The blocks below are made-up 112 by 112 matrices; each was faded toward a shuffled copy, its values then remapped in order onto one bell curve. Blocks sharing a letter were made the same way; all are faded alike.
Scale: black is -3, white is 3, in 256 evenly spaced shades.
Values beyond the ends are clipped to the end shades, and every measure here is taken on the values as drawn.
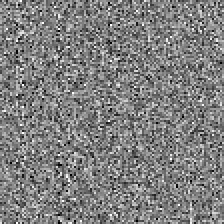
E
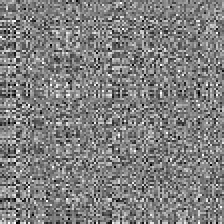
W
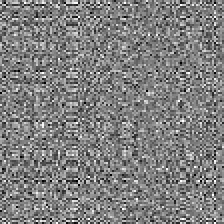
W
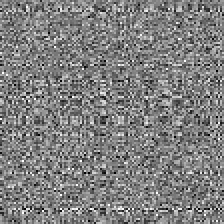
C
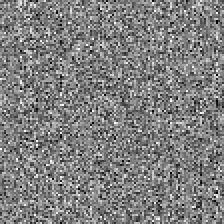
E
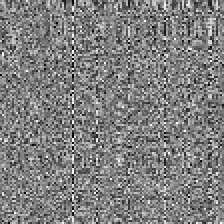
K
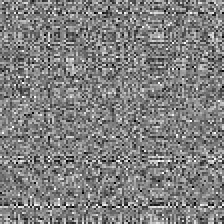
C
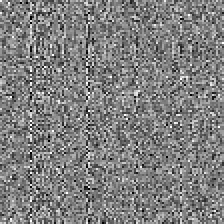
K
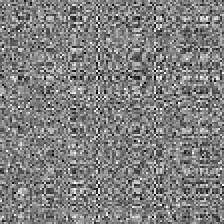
W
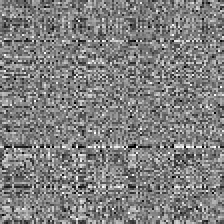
C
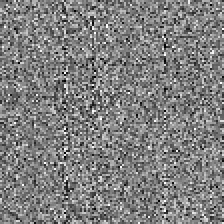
E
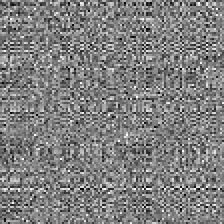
W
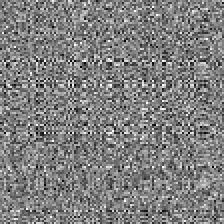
C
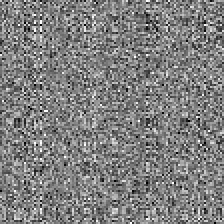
K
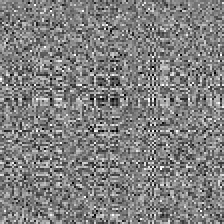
C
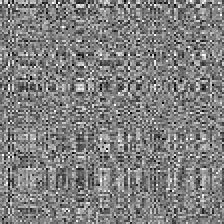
W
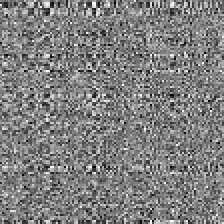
C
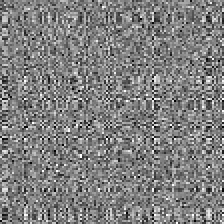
W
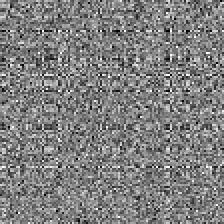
C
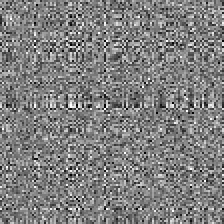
W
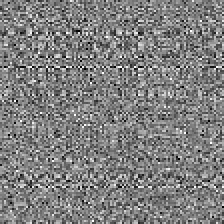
C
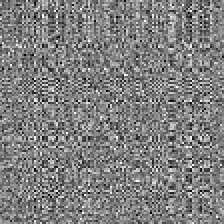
W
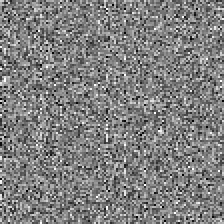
E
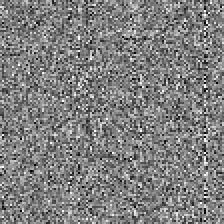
E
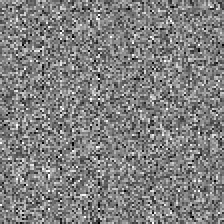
E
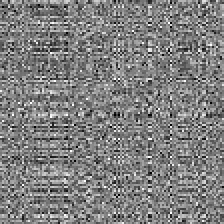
W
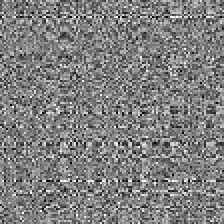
C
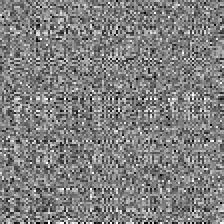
C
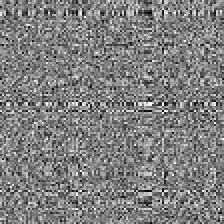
C
